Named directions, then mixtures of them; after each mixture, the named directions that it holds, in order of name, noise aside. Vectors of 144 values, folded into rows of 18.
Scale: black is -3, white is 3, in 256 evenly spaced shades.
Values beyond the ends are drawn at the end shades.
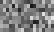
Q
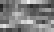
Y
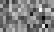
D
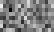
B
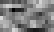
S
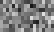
Q.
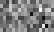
D.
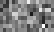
D, Y.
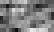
S, Y.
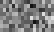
Q.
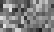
B, S.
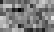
Q, S.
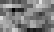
S.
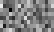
B.
